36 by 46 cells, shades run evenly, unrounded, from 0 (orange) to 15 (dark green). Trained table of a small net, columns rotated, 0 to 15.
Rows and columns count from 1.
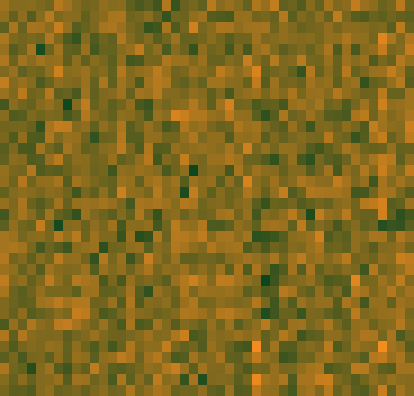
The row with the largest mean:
21
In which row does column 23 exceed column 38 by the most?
35
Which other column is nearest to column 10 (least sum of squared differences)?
25
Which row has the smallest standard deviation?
9
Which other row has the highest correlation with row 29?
26
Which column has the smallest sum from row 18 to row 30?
22
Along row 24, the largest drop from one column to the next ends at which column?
12
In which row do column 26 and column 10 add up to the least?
10
